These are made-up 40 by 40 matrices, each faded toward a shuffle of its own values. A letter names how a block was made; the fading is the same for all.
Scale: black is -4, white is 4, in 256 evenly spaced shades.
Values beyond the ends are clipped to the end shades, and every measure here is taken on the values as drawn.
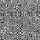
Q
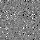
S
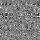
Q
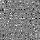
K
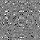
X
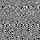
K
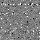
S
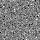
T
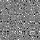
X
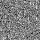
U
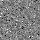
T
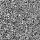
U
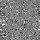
X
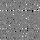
X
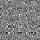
Q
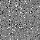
S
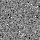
T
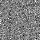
U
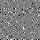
X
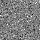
T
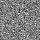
U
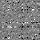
X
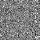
U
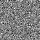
U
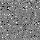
S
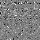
S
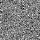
U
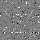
S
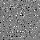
S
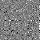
Q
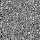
U
